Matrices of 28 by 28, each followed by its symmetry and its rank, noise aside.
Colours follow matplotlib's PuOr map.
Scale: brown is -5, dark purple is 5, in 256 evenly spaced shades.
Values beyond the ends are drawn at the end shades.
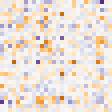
symmetric, rank five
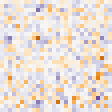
symmetric, rank five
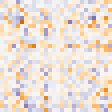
no symmetry, rank four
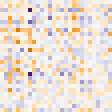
no symmetry, rank three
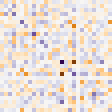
symmetric, rank five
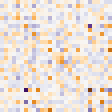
symmetric, rank three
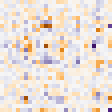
no symmetry, rank four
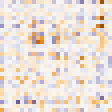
no symmetry, rank four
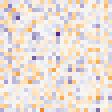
symmetric, rank five
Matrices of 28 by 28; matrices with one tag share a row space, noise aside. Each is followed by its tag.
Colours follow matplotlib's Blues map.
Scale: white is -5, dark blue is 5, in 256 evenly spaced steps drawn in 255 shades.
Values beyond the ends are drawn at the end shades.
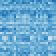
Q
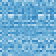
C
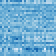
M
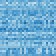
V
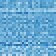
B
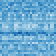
C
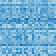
B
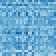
B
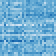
M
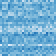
C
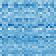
C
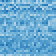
Q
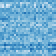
Q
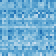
C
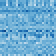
V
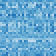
V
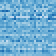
Q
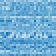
Q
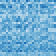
B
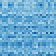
C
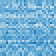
V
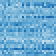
M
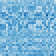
V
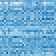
M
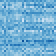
M
